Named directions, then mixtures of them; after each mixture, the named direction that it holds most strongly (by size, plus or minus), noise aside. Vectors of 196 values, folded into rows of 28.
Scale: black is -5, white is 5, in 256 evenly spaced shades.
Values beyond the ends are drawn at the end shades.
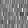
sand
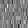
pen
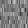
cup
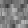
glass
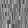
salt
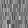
salt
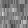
glass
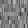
cup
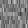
cup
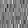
pen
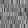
cup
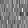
sand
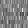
sand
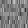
cup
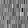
sand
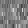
sand
